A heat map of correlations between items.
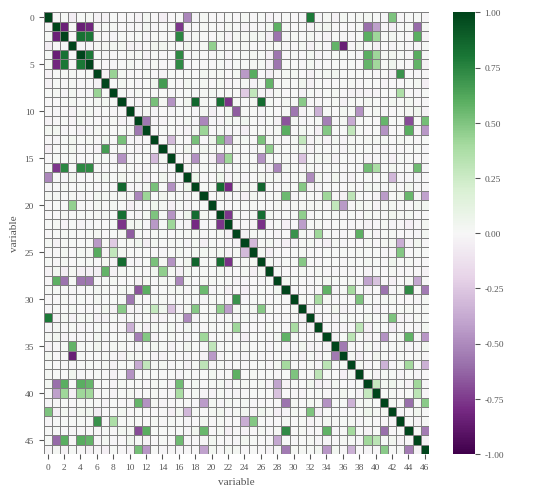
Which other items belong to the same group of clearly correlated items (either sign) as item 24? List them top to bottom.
6, 8, 25, 43
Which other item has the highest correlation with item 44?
29
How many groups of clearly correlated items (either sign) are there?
8
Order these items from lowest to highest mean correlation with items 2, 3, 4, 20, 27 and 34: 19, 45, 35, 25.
25, 19, 35, 45
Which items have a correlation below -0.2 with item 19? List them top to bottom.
11, 41, 46
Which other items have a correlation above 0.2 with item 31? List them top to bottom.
9, 13, 18, 21, 26
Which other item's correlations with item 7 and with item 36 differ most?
3
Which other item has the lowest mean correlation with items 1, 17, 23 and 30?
10
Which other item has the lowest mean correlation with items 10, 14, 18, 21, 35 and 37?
22
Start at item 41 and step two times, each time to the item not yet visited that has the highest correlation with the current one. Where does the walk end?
46
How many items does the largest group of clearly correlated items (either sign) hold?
9
